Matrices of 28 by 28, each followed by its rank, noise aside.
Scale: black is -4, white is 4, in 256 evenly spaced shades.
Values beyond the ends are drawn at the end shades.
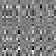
two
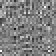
six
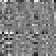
three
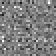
six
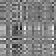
two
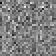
eight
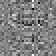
four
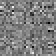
four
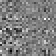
three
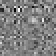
three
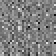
four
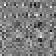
four
